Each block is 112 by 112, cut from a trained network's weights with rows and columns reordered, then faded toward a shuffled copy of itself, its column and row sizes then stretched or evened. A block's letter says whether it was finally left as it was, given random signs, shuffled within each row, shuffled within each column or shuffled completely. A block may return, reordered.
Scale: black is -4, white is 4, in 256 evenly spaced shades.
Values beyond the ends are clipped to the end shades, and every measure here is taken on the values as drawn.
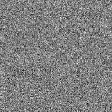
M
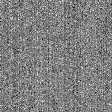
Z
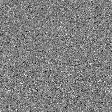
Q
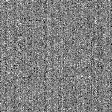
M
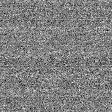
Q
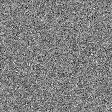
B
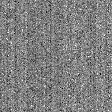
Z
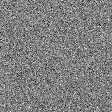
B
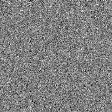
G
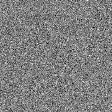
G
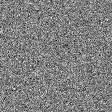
B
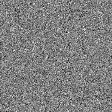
G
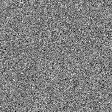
Q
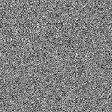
M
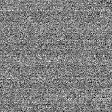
M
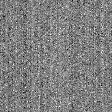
M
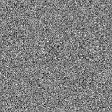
M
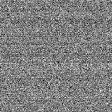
M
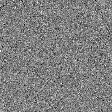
Z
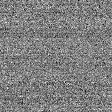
Q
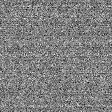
Q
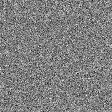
B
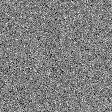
B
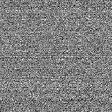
M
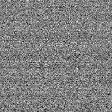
M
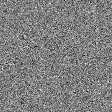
Q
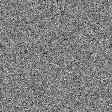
B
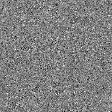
G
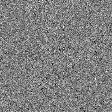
Z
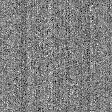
Z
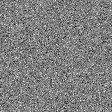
B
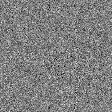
G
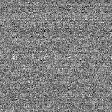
M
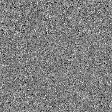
G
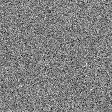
B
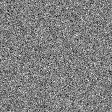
B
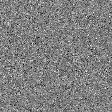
Q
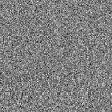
M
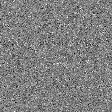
Q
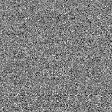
M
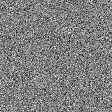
B
